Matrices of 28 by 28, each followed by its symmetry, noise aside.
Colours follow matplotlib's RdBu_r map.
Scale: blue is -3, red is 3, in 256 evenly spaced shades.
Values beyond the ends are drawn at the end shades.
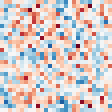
mirrored top to bottom.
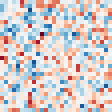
symmetric.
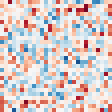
same after a half turn.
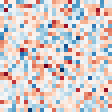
antisymmetric.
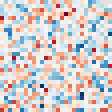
no symmetry.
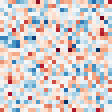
same after a half turn.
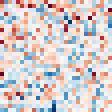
no symmetry.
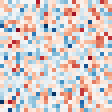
symmetric across the other diagonal.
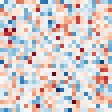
same after a half turn.
